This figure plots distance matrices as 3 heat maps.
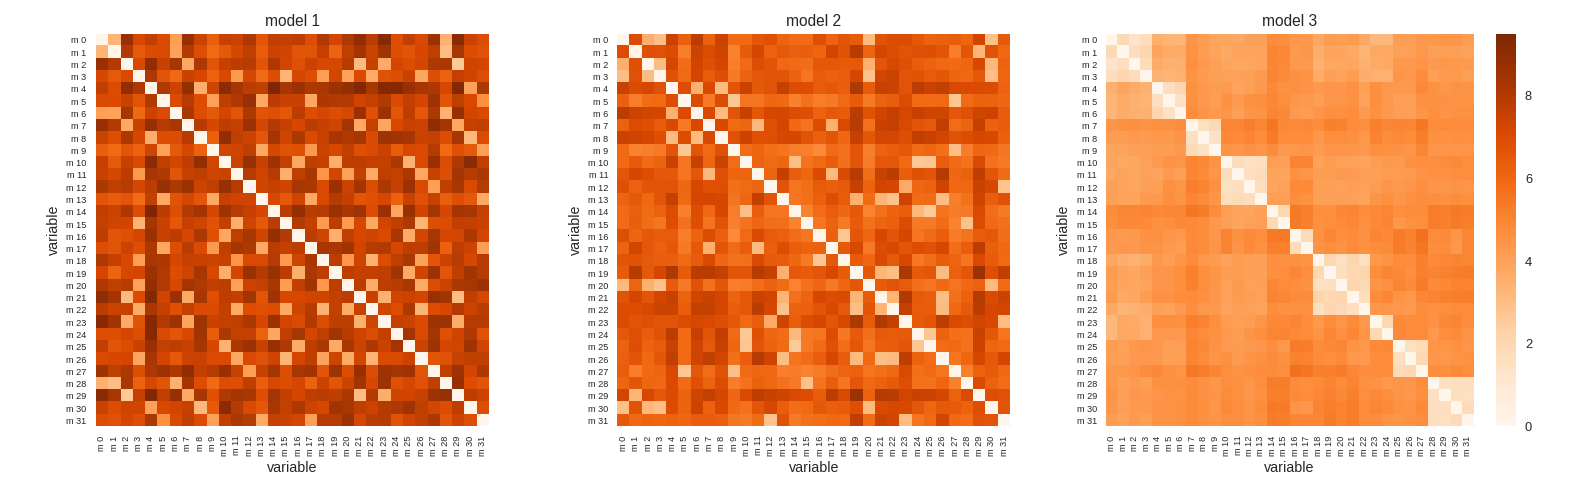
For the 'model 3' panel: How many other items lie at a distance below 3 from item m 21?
4
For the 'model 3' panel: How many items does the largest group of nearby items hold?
5
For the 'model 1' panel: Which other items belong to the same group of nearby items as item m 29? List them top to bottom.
m 2, m 7, m 21, m 23
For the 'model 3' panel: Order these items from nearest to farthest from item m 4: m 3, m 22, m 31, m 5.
m 5, m 3, m 22, m 31
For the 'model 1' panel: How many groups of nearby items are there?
8
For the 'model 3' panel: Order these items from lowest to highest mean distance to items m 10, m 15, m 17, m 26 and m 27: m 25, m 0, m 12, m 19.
m 25, m 12, m 0, m 19
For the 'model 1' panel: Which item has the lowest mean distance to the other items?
m 3
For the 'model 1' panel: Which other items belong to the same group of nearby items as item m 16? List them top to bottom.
m 10, m 19, m 25
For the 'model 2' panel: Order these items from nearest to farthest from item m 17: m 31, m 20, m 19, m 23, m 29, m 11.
m 11, m 20, m 31, m 23, m 19, m 29
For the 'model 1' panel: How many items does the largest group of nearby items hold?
7
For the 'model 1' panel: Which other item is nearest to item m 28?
m 1
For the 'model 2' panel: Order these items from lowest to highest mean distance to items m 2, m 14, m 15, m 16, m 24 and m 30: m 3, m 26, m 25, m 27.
m 25, m 3, m 27, m 26
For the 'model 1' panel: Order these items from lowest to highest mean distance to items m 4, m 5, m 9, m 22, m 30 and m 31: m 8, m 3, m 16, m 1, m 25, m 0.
m 8, m 3, m 1, m 0, m 16, m 25
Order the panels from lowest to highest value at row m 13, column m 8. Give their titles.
model 3, model 1, model 2
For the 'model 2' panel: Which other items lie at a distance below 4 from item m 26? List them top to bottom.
m 13, m 19, m 21, m 22
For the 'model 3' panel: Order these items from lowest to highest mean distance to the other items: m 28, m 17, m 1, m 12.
m 1, m 12, m 28, m 17
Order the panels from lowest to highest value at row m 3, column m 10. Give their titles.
model 3, model 2, model 1
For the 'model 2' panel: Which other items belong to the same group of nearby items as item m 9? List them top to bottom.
m 5, m 27
